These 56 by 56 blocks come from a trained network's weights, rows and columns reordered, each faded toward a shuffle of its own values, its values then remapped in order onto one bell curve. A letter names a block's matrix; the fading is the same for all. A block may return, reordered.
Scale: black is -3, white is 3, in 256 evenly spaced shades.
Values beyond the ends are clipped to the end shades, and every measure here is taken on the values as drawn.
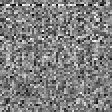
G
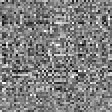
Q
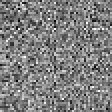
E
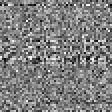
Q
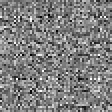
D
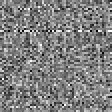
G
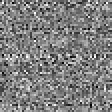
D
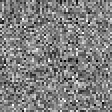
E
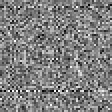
G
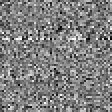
G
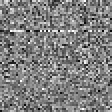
G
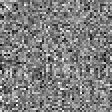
E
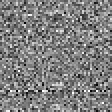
G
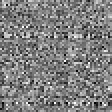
Q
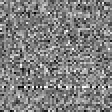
G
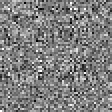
E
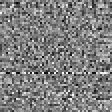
G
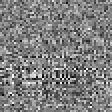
Q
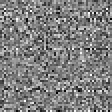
D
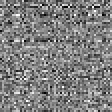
Q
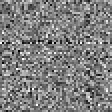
G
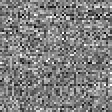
D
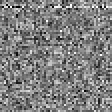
G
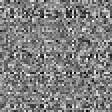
Q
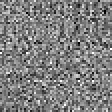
E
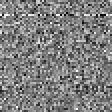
G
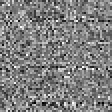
D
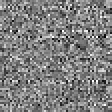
D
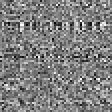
Q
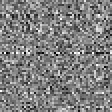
G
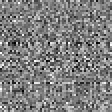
Q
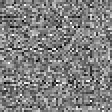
D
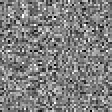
E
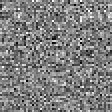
E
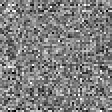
D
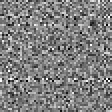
D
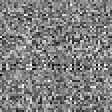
Q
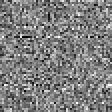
G
